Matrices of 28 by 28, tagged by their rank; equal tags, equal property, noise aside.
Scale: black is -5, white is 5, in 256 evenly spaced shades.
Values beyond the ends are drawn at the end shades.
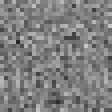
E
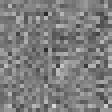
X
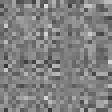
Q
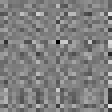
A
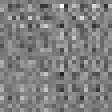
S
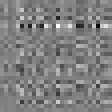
A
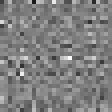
Q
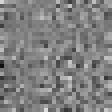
Q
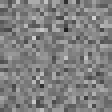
X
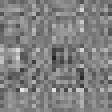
S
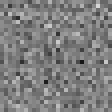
X
